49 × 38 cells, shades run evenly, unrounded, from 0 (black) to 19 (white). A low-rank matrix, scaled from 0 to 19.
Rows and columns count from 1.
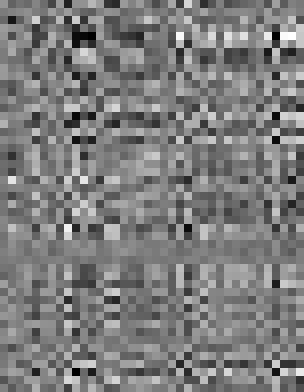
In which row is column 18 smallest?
5
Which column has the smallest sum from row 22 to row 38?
24
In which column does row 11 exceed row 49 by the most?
9
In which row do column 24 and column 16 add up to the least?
29
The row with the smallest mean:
16
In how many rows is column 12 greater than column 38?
23
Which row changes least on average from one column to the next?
33
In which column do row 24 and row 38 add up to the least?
15
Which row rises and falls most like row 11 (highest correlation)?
20
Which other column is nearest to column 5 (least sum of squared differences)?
10
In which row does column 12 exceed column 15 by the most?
1
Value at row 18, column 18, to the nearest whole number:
4
